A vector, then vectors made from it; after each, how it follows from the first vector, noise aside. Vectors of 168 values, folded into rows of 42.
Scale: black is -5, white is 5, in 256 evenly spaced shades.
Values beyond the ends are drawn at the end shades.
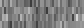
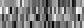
reversed, scaled up.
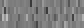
partly zeroed.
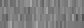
negated, shrunk.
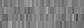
negated, shrunk.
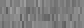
wrapped around, shrunk.
